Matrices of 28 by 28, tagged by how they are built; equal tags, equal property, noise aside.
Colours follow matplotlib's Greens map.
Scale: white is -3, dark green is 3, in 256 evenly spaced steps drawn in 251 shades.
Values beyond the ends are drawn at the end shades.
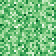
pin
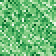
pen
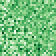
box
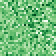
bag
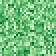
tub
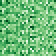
pin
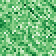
pen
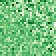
bag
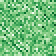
pen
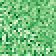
box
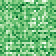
tub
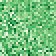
box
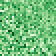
box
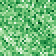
pen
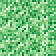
pin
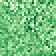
bag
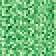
pin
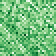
pen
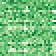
tub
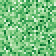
pin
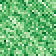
pen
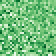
box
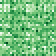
tub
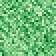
pen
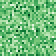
pin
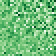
bag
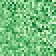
bag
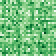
tub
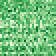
tub
